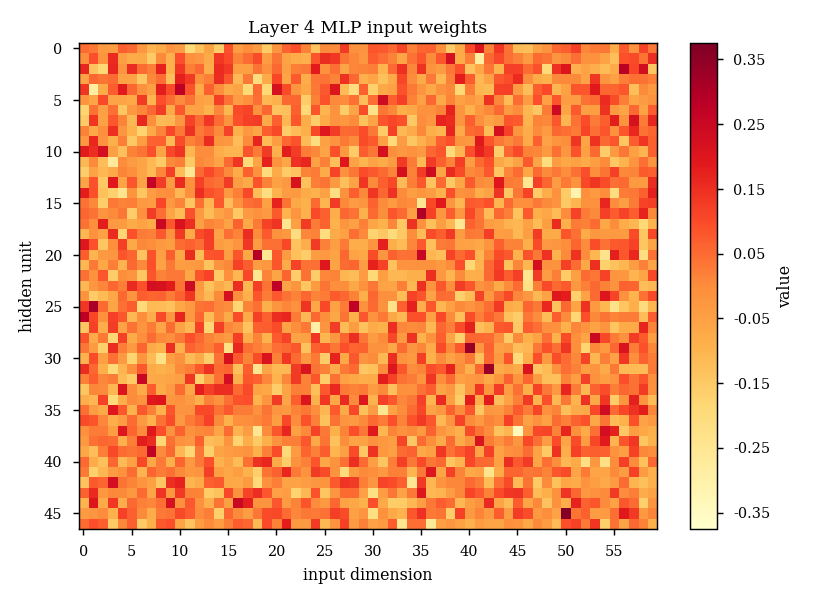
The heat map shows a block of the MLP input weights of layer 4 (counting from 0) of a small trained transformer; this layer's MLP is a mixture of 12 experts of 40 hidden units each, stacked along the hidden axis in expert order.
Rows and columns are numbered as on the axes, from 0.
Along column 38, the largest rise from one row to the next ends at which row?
1
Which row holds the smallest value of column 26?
14
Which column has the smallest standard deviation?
12
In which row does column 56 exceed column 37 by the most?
2
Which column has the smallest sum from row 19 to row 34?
45
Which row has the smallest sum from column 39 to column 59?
17
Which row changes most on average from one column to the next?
34
